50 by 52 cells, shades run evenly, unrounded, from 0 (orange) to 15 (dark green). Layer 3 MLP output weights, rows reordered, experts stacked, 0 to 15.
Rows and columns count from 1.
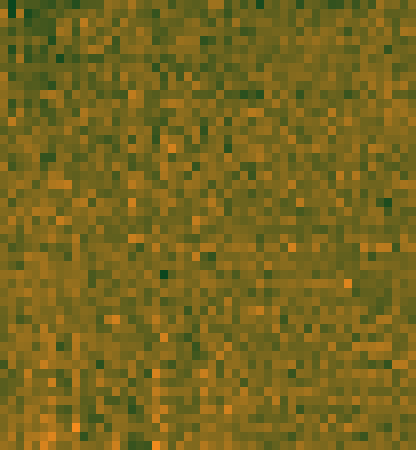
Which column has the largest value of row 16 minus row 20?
17
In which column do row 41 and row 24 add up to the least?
6
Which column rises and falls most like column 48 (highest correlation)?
49
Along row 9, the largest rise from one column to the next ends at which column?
2
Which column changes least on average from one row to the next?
16
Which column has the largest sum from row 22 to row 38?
24
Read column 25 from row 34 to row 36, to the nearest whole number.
7 7 9
